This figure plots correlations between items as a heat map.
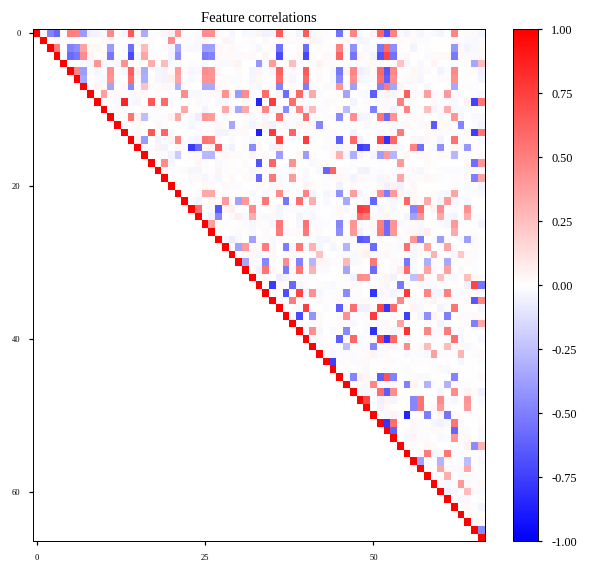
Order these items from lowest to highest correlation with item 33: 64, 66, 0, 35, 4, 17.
35, 17, 66, 4, 64, 0
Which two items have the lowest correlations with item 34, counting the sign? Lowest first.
50, 37
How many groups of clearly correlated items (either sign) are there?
7
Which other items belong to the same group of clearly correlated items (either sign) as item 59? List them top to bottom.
12, 29, 42, 63
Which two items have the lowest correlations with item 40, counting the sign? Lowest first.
52, 3
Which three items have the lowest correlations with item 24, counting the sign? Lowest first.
15, 27, 56
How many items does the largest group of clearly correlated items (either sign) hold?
20
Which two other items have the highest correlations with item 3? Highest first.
52, 45
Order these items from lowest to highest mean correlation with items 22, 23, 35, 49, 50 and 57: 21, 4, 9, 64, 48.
21, 4, 9, 64, 48
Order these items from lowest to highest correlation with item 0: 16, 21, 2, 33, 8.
2, 16, 8, 33, 21
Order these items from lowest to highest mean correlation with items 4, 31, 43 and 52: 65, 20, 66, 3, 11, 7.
11, 65, 20, 66, 7, 3
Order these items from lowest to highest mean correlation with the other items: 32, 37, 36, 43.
37, 43, 32, 36
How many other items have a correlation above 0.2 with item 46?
3
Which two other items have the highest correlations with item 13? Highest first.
9, 35
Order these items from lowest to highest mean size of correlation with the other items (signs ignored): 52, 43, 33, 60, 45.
43, 60, 33, 45, 52
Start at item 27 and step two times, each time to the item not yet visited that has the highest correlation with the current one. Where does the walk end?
56
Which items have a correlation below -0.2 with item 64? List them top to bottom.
15, 27, 56
